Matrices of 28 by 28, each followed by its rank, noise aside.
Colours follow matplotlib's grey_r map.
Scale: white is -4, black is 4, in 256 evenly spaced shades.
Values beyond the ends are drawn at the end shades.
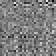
four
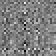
three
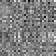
three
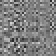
three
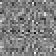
five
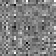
three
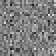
four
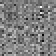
five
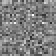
five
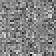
six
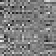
four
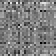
four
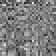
four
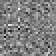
five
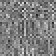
three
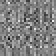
four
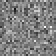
six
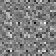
three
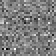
five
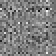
five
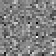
six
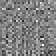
four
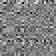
three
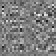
three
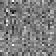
three
